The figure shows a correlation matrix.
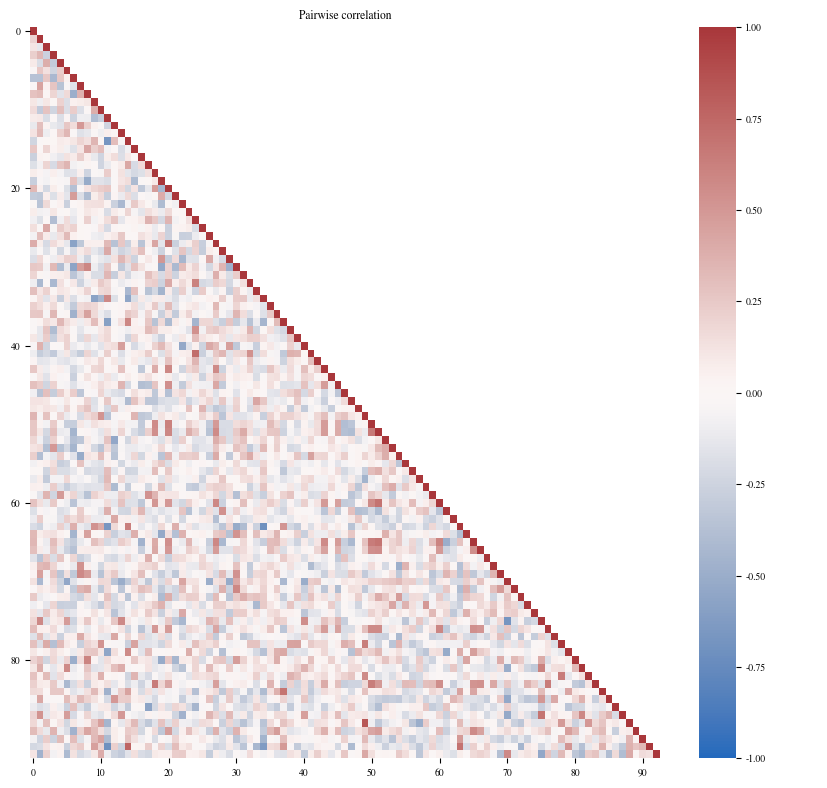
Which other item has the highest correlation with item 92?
70
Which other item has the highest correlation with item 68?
7
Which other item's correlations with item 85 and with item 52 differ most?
12
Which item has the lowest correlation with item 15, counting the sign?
19
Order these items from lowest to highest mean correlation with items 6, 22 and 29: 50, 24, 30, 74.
30, 50, 24, 74
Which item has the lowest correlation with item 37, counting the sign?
11
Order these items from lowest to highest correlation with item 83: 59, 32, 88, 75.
75, 32, 88, 59
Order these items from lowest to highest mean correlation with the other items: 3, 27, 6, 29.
6, 29, 3, 27
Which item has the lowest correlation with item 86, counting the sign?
17
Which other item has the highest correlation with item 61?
28
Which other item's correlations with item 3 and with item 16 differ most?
65
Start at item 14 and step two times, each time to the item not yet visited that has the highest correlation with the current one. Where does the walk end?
63
